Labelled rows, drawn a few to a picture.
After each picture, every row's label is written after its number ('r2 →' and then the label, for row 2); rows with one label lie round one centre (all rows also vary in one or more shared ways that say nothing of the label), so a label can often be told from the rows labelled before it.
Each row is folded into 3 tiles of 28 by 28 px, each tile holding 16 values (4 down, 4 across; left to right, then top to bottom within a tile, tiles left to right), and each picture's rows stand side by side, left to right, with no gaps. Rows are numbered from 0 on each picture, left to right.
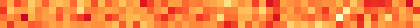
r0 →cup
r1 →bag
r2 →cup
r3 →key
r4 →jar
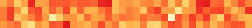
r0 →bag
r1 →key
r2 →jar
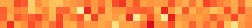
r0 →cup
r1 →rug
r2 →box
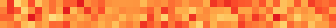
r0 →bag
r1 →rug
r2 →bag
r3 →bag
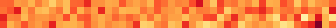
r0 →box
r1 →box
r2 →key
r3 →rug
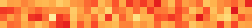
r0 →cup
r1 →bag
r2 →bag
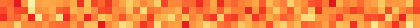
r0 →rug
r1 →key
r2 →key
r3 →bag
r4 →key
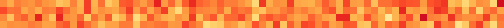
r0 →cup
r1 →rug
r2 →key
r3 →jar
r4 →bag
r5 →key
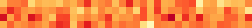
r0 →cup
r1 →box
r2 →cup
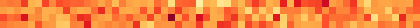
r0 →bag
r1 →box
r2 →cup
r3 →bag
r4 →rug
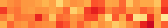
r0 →cup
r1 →rug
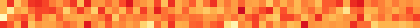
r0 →jar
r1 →box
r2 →box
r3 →box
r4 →key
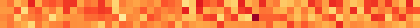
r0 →bag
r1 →rug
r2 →box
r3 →bag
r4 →box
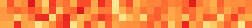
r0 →key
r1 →rug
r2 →key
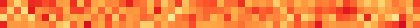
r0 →box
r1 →box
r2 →jar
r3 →rug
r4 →rug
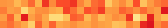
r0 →bag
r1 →rug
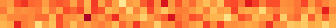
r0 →key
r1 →bag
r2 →bag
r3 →key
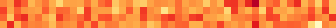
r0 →cup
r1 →cup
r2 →bag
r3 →box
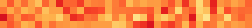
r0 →bag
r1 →rug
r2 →rug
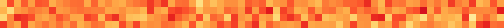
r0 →jar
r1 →bag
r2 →rug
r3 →box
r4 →key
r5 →rug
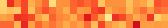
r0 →jar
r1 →box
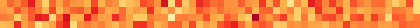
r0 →key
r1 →bag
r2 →jar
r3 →bag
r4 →cup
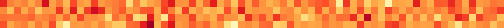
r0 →box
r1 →rug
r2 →box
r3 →bag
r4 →jar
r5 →key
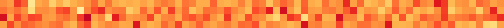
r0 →cup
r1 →box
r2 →cup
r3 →box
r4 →box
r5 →key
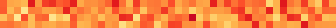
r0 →bag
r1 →key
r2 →bag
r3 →box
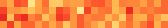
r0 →cup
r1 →rug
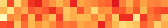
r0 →jar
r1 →key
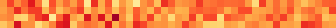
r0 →key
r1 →jar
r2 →key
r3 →jar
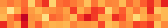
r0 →jar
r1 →bag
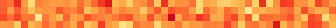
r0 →rug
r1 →key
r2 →cup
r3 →jar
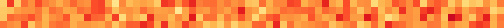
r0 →jar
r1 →rug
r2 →key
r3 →jar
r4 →bag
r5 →cup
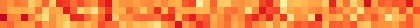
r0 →bag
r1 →key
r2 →cup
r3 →rug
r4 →bag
